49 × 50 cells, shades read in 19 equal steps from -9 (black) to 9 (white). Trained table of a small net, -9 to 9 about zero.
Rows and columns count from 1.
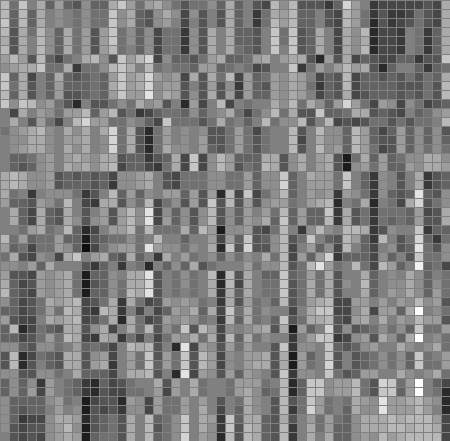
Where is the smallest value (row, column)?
28, 10
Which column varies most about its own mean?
17
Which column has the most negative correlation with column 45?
31
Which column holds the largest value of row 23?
47
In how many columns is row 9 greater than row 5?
26
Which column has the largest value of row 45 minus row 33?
43
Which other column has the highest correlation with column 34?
30
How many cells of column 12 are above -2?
29
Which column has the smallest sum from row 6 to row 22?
42
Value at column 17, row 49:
4
